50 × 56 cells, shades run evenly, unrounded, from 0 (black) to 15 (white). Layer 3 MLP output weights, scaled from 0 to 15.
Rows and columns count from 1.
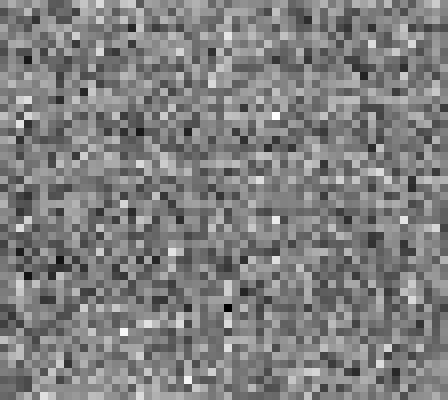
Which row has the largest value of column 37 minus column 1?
48
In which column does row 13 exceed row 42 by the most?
4
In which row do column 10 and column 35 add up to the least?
8
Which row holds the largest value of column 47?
6
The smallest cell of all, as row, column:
39, 29
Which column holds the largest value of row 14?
22
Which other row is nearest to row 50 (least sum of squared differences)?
40
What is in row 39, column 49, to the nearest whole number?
5
